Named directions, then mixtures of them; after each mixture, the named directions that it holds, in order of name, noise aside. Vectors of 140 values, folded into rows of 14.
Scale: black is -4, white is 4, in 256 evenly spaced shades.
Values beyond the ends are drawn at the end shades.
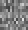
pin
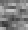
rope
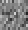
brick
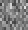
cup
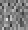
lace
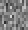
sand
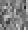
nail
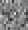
brick.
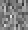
lace, sand.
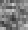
rope.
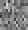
pin.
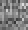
cup, pin, rope.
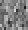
lace, nail, sand.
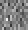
lace.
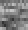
rope.
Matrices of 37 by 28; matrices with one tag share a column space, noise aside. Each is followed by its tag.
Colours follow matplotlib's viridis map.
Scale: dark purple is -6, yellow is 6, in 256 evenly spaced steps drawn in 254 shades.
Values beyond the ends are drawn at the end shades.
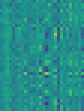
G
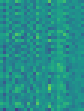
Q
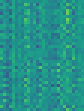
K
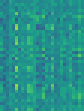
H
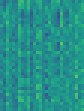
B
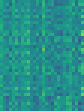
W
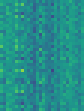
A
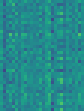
A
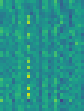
B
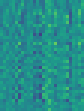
B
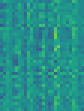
G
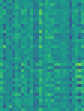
K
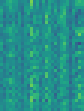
B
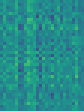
H
